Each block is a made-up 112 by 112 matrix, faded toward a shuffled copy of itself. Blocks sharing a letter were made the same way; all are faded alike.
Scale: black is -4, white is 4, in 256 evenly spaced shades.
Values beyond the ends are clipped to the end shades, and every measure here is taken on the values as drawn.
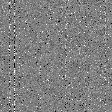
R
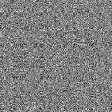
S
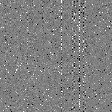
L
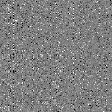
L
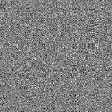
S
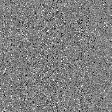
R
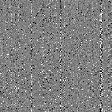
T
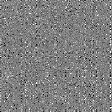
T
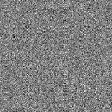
S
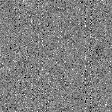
R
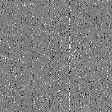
L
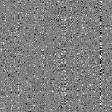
T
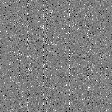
L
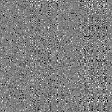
T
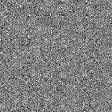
S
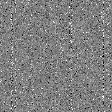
R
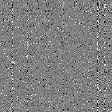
T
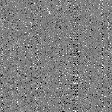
L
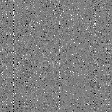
L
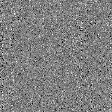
R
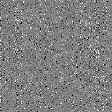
L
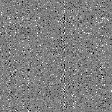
L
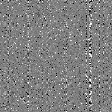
T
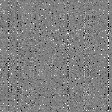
T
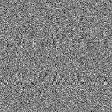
S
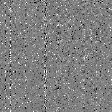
L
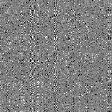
T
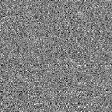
S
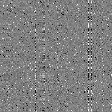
T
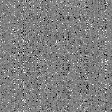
L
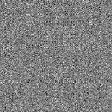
S
